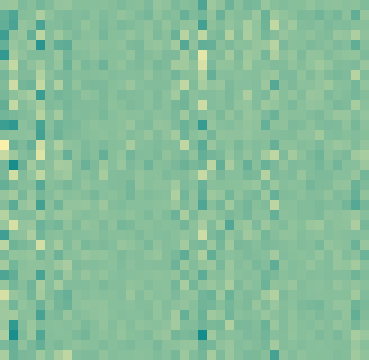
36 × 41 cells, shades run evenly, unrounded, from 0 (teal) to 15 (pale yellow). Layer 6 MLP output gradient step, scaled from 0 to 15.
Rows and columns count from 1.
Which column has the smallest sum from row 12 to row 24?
23
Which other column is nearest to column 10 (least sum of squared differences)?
3
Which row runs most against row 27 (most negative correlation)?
5
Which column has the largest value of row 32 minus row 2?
2
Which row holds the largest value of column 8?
36
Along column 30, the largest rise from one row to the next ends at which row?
18
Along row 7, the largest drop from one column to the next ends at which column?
24
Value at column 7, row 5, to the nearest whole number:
5
